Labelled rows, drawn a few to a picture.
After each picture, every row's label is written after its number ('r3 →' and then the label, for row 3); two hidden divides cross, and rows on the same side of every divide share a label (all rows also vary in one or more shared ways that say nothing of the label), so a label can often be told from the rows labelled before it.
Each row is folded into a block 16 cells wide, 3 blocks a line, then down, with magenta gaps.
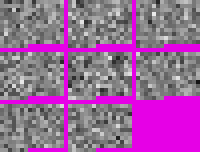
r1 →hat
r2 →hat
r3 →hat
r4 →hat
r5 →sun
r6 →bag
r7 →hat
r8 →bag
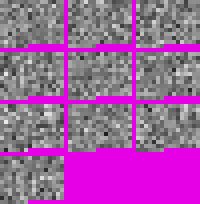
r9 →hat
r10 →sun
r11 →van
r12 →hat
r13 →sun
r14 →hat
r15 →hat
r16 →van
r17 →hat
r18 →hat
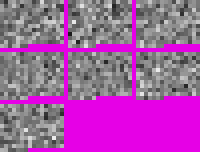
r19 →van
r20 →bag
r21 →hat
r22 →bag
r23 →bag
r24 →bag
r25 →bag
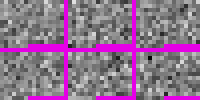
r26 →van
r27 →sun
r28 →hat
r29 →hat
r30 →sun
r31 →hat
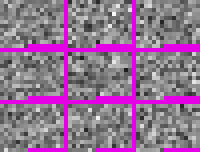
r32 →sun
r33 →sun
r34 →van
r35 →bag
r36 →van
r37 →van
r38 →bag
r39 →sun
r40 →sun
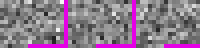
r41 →hat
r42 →sun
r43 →sun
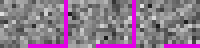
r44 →sun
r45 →sun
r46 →bag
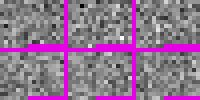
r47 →bag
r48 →sun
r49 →hat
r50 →van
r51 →sun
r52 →sun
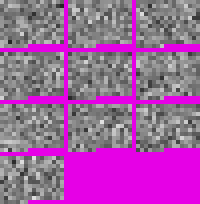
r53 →bag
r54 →sun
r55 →van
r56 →van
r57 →sun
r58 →van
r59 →sun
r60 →hat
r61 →bag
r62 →sun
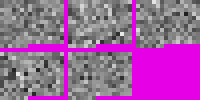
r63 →van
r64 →bag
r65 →sun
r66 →hat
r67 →sun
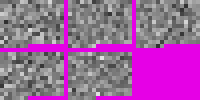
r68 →sun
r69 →sun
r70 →hat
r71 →sun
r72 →sun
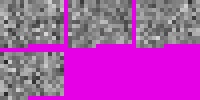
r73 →hat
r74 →bag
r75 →van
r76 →van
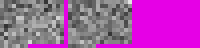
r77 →bag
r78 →hat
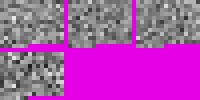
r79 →sun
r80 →sun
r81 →van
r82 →van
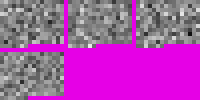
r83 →sun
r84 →sun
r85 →van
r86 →bag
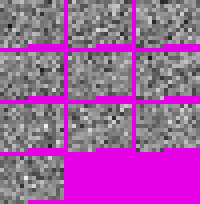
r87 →sun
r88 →sun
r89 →sun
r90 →van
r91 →van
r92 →hat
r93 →sun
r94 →hat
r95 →hat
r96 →bag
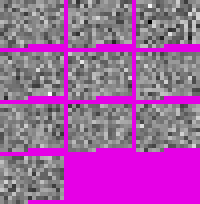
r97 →sun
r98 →sun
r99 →van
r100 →hat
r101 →bag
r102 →sun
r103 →bag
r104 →sun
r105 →sun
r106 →hat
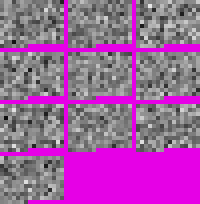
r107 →sun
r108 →sun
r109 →hat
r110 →hat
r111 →sun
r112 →van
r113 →hat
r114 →hat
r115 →van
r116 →bag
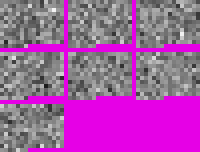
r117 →hat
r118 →sun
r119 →hat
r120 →sun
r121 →hat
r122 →bag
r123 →bag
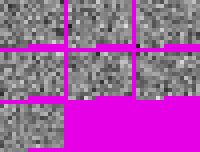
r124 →bag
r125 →van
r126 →hat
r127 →hat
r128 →sun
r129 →sun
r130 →sun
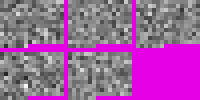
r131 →hat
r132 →hat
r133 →hat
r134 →van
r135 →sun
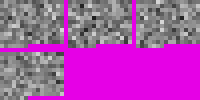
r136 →van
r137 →van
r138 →van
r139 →sun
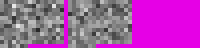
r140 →hat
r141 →bag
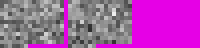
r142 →hat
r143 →sun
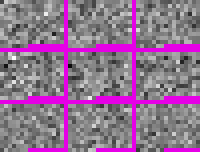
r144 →van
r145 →van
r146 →sun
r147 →bag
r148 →sun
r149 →bag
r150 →sun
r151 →sun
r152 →van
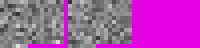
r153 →bag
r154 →sun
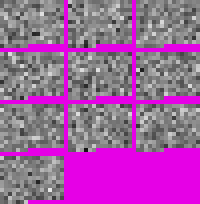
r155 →hat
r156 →hat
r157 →bag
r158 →hat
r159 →sun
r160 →sun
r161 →sun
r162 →sun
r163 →van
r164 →hat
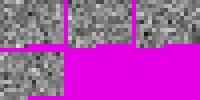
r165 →sun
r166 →van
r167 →sun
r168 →sun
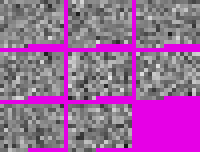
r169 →sun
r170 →sun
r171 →sun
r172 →sun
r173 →hat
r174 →hat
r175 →van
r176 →van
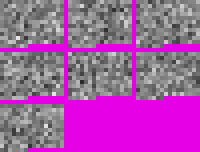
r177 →van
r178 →van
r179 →van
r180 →sun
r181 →hat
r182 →bag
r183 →van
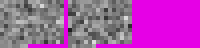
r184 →sun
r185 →bag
